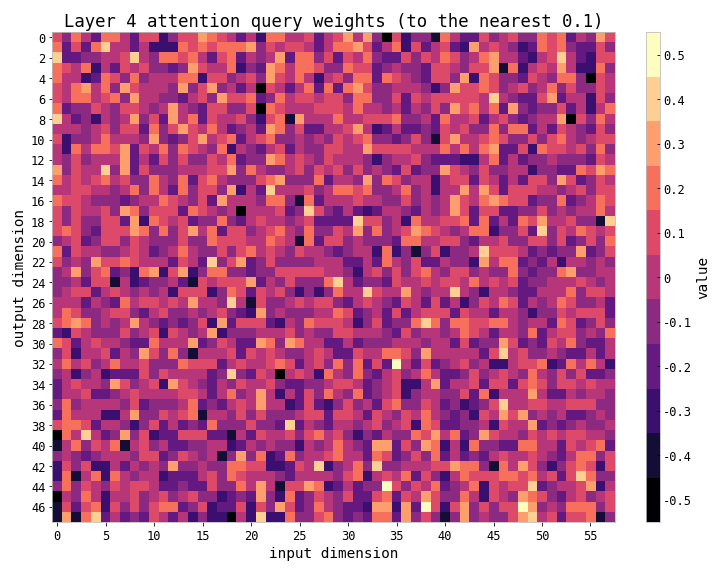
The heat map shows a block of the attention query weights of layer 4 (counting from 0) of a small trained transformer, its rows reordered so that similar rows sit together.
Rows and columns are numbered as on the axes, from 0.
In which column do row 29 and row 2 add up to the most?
52
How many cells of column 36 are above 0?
18
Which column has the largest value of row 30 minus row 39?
0
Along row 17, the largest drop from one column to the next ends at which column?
19
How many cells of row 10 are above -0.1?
36
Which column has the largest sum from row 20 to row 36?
46
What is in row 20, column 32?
-0.1
